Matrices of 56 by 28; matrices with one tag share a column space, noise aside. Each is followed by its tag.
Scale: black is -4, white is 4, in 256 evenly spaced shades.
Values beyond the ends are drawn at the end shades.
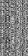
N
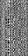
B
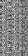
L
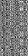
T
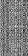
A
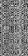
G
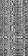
T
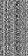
L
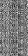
G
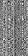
B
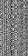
L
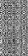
G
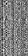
B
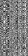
N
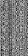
T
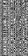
B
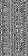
A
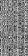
T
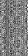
N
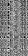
T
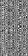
A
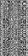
B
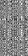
B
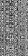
T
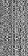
T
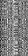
B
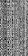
B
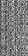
T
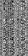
B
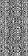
N
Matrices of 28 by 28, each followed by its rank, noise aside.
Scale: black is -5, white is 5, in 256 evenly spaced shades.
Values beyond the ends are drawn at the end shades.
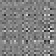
one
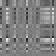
one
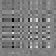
one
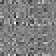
four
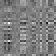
one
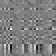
one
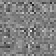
three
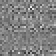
three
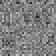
five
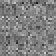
four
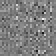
five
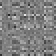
two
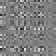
two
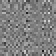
four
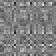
two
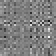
two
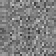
five
